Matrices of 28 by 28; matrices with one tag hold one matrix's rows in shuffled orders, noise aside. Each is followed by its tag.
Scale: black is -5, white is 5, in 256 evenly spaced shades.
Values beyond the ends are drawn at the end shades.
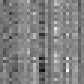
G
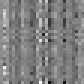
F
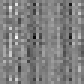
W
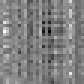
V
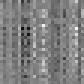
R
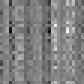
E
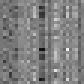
G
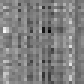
V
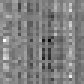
V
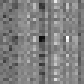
G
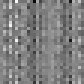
W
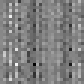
W
